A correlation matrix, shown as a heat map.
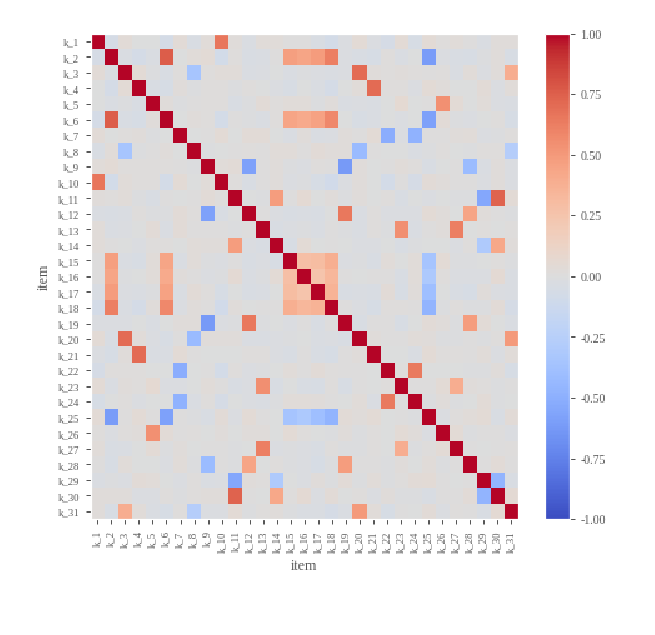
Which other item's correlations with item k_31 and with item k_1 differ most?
k_10
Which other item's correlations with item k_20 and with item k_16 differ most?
k_3
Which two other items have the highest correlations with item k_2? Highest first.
k_6, k_18
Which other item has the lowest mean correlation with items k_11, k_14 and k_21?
k_29
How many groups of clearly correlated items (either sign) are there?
9
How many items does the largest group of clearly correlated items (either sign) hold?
7
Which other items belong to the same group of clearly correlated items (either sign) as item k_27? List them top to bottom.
k_13, k_23
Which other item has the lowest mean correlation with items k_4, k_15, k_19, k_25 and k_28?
k_9
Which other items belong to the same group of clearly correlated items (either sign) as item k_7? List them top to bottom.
k_22, k_24
